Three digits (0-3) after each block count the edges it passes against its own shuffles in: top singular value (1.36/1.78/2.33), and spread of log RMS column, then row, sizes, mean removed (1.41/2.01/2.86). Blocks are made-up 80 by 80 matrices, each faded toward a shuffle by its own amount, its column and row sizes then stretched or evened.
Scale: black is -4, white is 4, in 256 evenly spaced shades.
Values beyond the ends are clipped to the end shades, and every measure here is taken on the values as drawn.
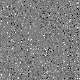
0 2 0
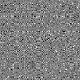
3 1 2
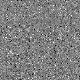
1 1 1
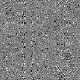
2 2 0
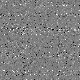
0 1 2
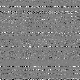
2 1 3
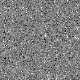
0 2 0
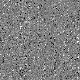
1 2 0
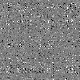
1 1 2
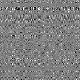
3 1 3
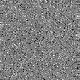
2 0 0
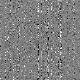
1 3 0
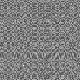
3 0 1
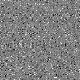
2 0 1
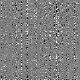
1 3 2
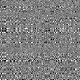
3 1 3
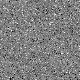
0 0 1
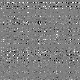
1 2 3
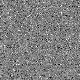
1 0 1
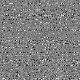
0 0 3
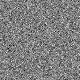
0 0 1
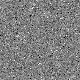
0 0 0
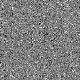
1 1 1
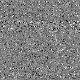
0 0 2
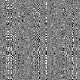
3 3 1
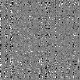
1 3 2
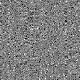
2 1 0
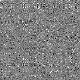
2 1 1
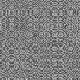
3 1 0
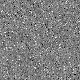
1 0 0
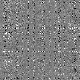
2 3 2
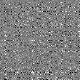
0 2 3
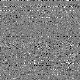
0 1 3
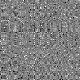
3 1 0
